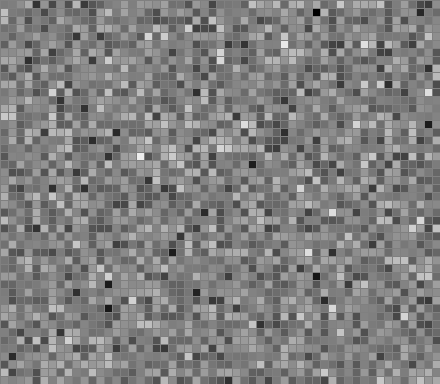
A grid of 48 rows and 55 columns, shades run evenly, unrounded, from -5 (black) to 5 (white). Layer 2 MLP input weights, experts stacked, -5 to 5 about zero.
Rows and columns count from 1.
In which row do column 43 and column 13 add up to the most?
34
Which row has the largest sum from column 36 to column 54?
33
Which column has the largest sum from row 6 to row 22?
28
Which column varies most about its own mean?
14
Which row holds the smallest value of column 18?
26
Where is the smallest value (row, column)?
2, 40
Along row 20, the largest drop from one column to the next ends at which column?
19
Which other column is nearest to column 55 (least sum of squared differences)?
6
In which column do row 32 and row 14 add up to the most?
24
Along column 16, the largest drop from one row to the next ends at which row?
12
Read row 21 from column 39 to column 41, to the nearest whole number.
0 -2 -1
